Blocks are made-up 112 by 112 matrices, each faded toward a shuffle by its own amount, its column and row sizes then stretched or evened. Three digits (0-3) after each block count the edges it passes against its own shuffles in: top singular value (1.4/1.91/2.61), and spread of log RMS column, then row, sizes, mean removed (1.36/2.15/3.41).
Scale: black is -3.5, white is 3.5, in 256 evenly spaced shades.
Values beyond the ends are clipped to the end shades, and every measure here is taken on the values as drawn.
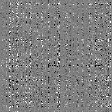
0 3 2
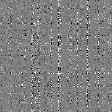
1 3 2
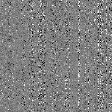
2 3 1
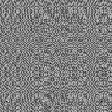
3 1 0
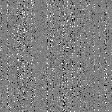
1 3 0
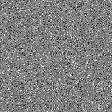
2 0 0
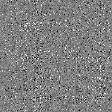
0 2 2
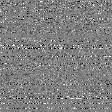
0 0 3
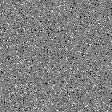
1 0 0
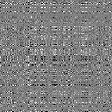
3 2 3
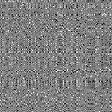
3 1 2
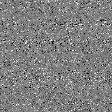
0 0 2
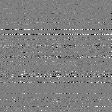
2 1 3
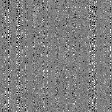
1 3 1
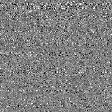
2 0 2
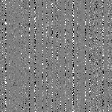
2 3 0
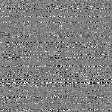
1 1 3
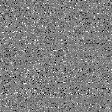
1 1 2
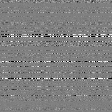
3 0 3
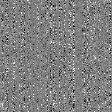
1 3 0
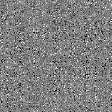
2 2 1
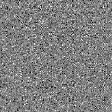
2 1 1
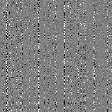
3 3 1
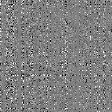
1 3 2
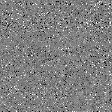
1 1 2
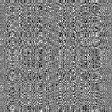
3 3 0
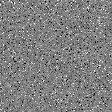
0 1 0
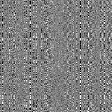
3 3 1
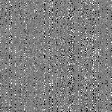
1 3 1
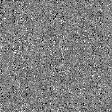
0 2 1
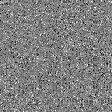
2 0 0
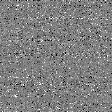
1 1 2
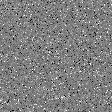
0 0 0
